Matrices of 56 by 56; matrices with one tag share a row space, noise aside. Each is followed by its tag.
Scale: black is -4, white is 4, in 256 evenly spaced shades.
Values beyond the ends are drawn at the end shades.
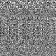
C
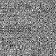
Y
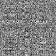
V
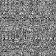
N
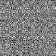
C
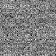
V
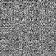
N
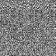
C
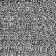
Y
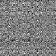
C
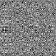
N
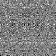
C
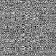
V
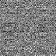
V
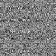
C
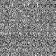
C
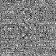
V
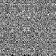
C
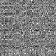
N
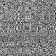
Y
